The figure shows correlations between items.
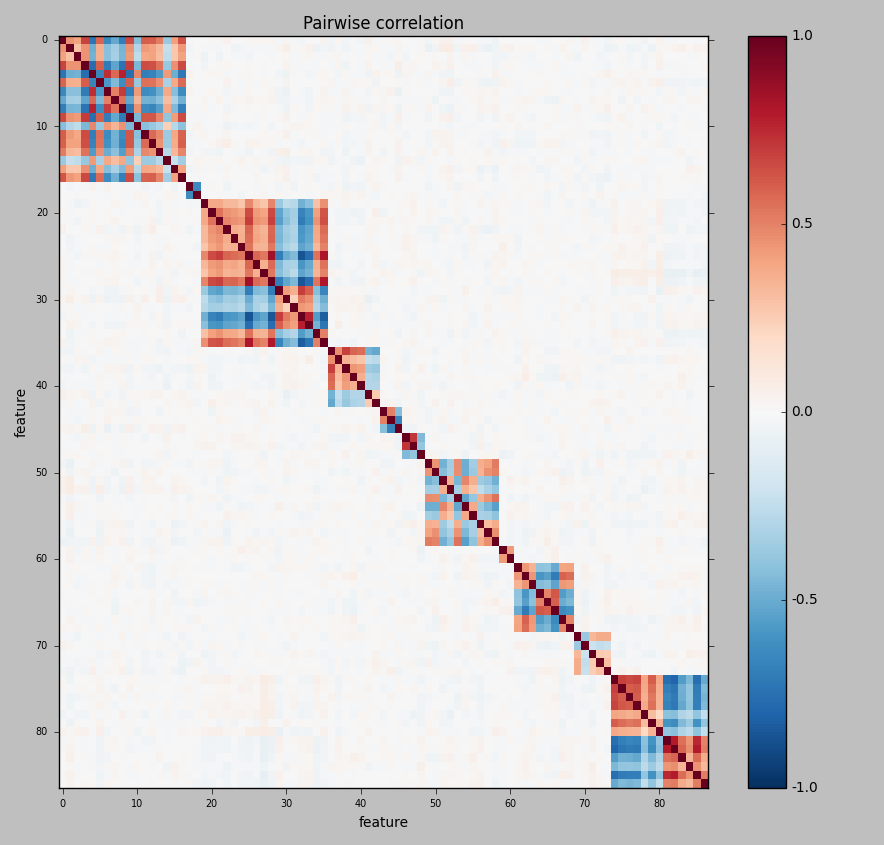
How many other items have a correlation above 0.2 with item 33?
4
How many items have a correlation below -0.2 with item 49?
4
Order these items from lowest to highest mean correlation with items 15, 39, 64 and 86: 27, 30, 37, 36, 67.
67, 27, 30, 37, 36
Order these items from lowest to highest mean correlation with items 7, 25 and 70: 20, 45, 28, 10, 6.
45, 10, 6, 20, 28
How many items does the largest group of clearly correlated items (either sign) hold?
17
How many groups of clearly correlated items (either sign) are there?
11
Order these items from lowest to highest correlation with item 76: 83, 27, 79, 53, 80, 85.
85, 83, 53, 27, 80, 79
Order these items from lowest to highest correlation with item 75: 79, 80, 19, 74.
19, 80, 79, 74
